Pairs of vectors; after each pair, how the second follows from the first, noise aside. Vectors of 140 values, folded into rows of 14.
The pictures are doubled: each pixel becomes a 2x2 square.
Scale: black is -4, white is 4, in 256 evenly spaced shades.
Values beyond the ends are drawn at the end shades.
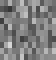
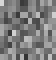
shuffled.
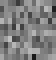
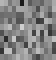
reversed.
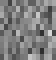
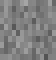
reversed, shrunk.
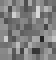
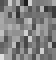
shuffled.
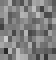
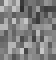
shuffled.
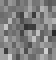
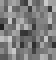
reversed.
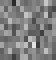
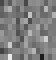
reversed, partly zeroed.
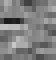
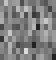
shuffled.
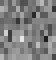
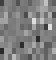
reversed, partly zeroed.
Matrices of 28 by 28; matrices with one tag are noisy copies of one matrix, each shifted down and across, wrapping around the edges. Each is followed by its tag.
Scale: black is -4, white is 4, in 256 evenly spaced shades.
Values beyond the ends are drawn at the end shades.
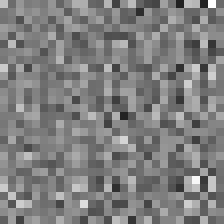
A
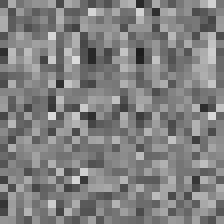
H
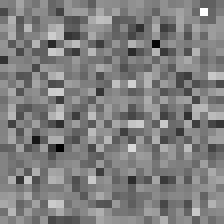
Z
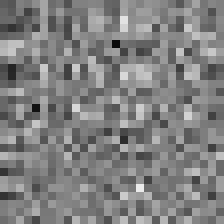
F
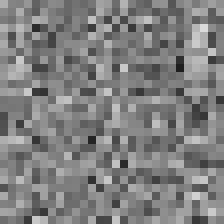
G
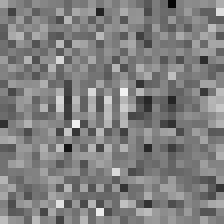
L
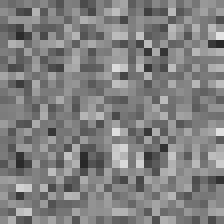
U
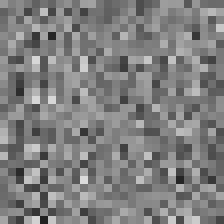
A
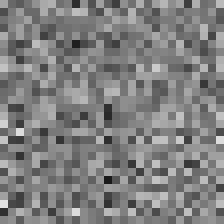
Z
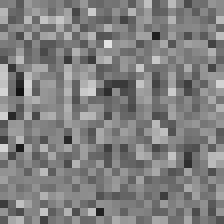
H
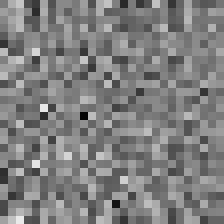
H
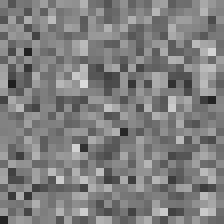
U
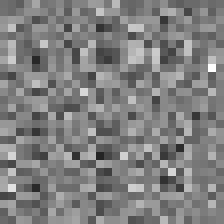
U
